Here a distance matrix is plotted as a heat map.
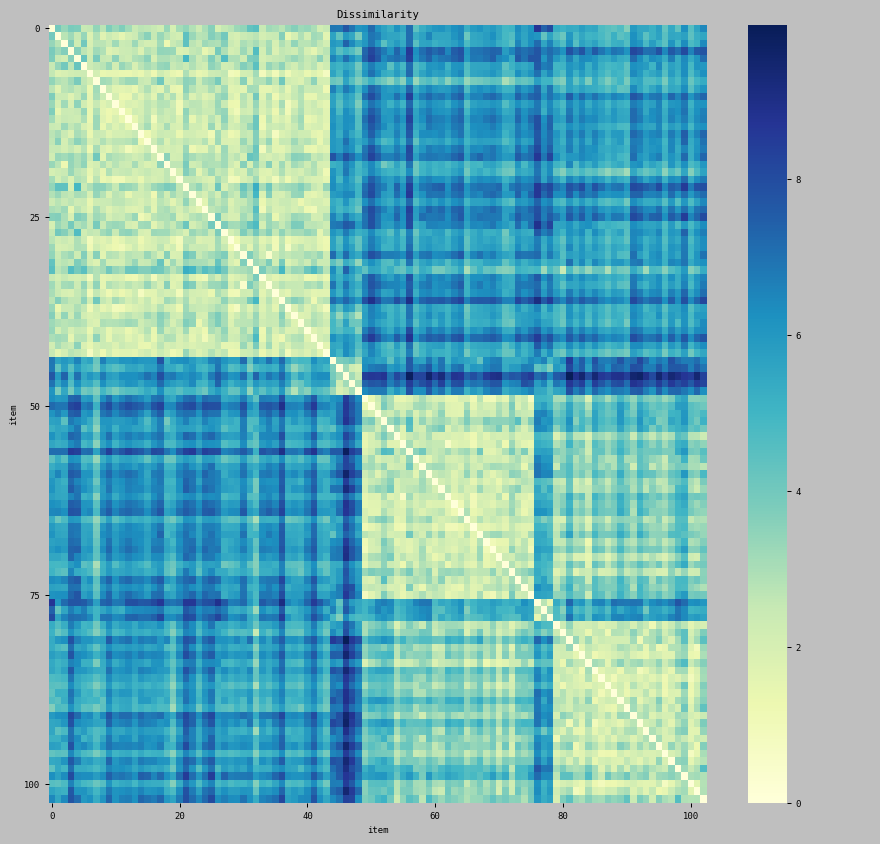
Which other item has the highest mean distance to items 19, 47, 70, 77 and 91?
46
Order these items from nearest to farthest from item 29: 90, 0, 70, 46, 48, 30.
30, 0, 48, 90, 70, 46
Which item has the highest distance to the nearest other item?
44
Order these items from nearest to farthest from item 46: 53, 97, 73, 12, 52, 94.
12, 53, 73, 94, 52, 97
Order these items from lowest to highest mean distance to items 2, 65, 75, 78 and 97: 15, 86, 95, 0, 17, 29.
86, 95, 29, 15, 0, 17
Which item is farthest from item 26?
76
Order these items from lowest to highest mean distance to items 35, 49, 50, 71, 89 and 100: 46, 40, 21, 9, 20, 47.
20, 40, 9, 21, 47, 46
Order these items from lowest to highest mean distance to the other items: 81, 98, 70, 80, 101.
80, 70, 101, 98, 81
